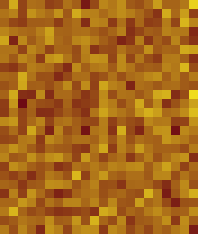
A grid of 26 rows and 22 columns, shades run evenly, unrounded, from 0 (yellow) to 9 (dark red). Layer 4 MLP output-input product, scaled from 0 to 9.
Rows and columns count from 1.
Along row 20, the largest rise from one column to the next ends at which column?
10
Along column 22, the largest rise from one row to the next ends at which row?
2
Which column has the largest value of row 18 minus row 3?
22
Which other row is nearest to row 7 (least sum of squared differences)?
16
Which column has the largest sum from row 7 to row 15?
6
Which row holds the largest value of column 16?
15
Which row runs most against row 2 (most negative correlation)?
9
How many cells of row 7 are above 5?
9
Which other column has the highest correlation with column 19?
14
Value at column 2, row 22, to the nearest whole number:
4
